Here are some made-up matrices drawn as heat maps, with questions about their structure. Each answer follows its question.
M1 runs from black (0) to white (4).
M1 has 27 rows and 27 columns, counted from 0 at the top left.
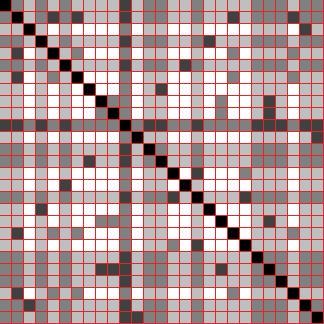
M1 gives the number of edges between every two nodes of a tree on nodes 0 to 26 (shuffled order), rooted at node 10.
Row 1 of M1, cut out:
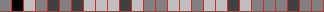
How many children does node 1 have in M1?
4
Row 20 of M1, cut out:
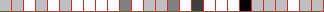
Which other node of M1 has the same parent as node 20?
14
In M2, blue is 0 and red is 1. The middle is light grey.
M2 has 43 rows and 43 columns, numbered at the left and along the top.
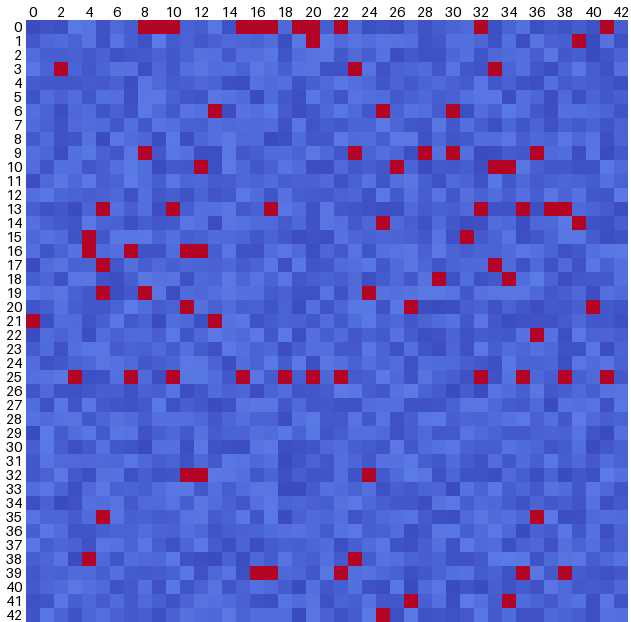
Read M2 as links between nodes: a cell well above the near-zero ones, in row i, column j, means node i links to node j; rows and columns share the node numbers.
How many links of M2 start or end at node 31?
1
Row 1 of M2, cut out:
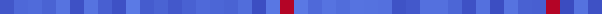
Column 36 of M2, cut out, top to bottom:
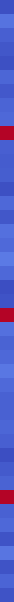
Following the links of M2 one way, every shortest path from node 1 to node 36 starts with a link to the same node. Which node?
node 39
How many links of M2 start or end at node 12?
3
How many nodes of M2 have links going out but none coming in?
5
